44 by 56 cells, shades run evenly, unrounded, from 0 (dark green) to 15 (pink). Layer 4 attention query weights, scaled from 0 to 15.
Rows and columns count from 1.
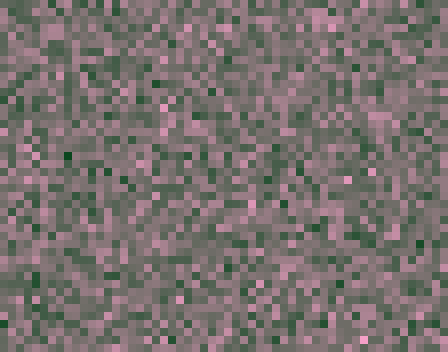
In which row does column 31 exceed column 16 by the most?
23
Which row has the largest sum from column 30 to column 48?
3
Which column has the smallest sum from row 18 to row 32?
46
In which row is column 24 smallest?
20
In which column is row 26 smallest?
36
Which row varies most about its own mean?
43
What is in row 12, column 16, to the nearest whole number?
12
